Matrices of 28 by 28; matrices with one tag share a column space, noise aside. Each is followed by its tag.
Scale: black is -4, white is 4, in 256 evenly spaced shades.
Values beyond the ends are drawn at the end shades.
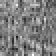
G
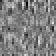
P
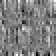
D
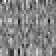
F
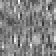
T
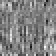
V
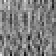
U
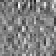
P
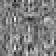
G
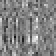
G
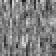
T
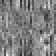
U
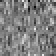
P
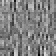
U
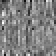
D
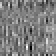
V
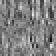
T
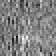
G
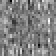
F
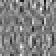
P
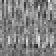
T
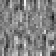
U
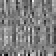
D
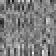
F
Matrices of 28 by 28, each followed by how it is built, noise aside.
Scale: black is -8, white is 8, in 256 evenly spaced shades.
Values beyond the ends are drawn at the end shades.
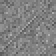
Hankel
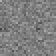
low rank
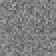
noise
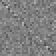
diagonal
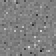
sparse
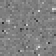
sparse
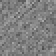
Hankel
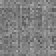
blocks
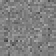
low rank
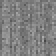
blocks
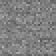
blocks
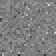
sparse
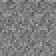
repeating columns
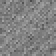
Hankel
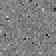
sparse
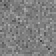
diagonal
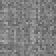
blocks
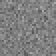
noise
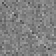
diagonal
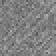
Hankel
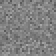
repeating columns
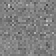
low rank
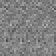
repeating columns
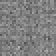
blocks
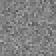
noise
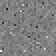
sparse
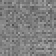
blocks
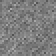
Hankel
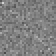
diagonal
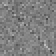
diagonal
